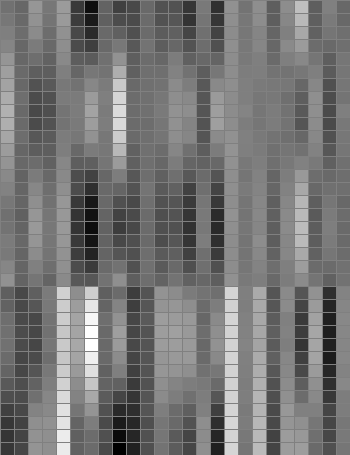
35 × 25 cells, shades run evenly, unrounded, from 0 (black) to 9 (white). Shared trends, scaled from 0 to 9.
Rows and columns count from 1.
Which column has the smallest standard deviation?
18
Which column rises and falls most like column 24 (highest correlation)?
22
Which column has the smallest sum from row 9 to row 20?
7
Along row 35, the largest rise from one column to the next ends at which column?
17
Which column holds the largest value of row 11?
9
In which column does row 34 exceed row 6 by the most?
5
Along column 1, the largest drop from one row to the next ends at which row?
23
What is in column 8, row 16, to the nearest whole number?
4
